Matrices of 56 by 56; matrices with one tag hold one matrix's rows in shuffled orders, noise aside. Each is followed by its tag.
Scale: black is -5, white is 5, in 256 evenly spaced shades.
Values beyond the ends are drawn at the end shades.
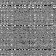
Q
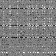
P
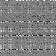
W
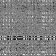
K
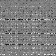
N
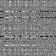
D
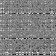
W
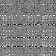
K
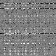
D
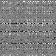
P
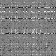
N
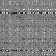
P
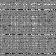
N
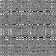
W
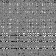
P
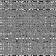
W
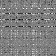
N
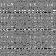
Q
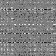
Q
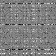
N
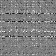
N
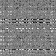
W
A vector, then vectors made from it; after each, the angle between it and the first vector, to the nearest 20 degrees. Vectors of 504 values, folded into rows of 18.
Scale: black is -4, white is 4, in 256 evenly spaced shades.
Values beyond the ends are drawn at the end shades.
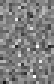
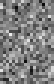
100 degrees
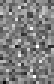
20 degrees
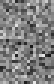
100 degrees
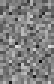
140 degrees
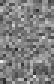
60 degrees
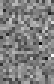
100 degrees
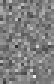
40 degrees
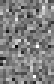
40 degrees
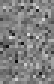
80 degrees
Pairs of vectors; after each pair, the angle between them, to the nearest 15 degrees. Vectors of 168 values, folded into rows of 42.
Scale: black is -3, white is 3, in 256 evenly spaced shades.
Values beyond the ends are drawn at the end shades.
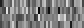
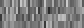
45 degrees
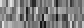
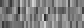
150 degrees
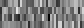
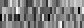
30 degrees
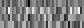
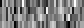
75 degrees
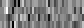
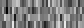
120 degrees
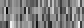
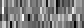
90 degrees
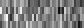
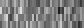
15 degrees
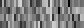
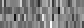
45 degrees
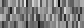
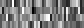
90 degrees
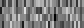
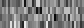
45 degrees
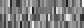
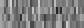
120 degrees
